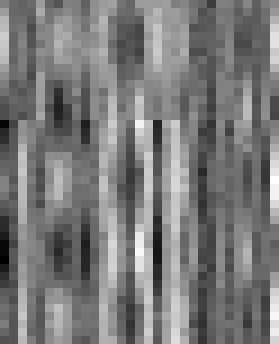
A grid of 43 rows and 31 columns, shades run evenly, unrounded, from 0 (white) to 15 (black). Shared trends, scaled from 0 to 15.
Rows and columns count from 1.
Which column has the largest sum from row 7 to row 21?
24
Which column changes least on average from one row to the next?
29
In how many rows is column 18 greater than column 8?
28
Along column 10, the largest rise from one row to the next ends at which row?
16
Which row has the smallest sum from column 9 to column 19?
1
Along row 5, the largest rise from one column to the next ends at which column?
2
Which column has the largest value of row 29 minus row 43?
31
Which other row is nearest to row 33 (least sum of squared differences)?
32
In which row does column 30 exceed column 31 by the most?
23
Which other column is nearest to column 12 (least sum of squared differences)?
19
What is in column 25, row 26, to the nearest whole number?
9
